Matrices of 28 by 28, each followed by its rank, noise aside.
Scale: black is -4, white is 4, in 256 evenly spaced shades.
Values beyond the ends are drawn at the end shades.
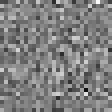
four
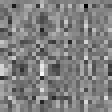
three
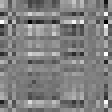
one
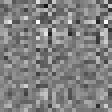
three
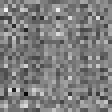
four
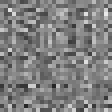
four
